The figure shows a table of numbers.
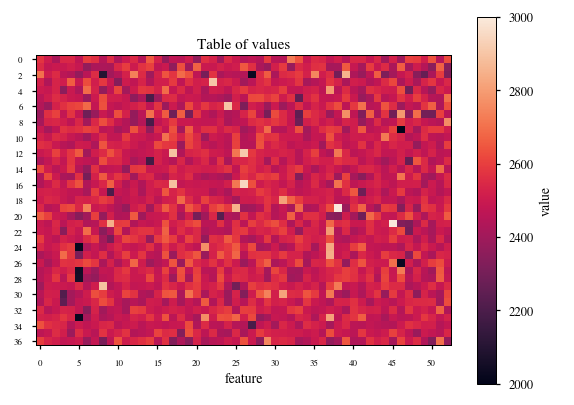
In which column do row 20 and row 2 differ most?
27
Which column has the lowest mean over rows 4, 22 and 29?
47
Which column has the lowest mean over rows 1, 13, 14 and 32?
6
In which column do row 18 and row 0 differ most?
31
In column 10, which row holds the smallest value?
3
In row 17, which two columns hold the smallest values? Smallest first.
9, 41
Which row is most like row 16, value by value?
12
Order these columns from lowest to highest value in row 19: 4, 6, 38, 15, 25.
15, 4, 6, 25, 38
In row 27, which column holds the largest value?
46
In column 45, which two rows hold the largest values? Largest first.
21, 26
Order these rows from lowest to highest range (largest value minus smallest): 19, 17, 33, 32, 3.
32, 17, 3, 19, 33
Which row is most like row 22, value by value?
4
